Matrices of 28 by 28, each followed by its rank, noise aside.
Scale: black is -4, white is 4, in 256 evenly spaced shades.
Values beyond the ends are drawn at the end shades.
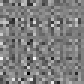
three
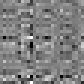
three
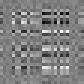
one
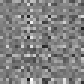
three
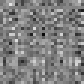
four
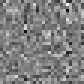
six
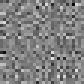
four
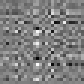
three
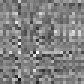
four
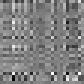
two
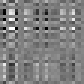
one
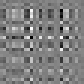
one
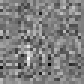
six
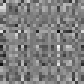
three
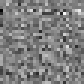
six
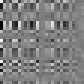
one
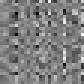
three
